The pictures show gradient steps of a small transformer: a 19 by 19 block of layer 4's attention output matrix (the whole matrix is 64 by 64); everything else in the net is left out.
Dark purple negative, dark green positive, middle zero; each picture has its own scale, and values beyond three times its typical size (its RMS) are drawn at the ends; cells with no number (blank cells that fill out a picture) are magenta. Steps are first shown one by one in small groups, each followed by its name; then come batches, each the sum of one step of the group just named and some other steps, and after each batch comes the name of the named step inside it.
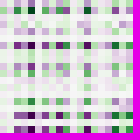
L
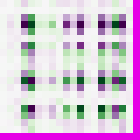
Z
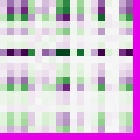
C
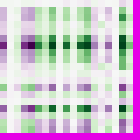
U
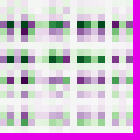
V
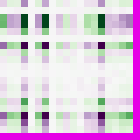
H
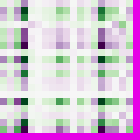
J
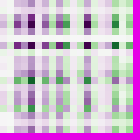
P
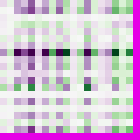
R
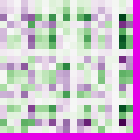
U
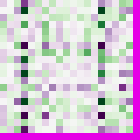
J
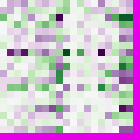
C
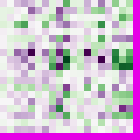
R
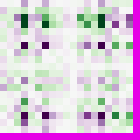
H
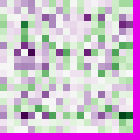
R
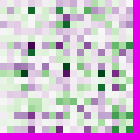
L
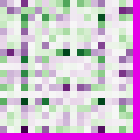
C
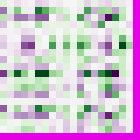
U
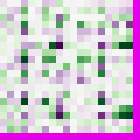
V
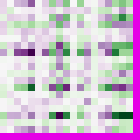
R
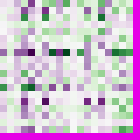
R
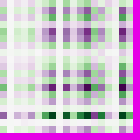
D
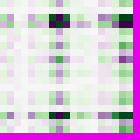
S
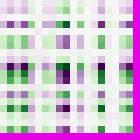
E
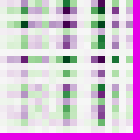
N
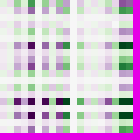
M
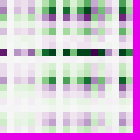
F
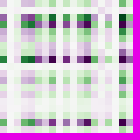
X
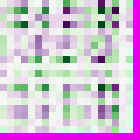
N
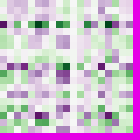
E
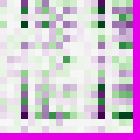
N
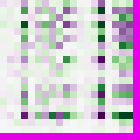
N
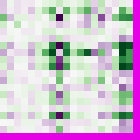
F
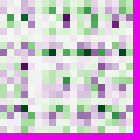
F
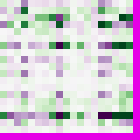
S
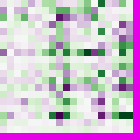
F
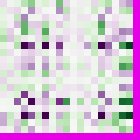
M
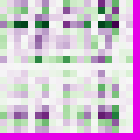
N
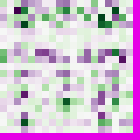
X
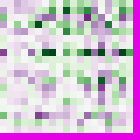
F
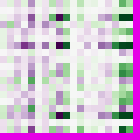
S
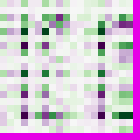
S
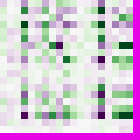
N
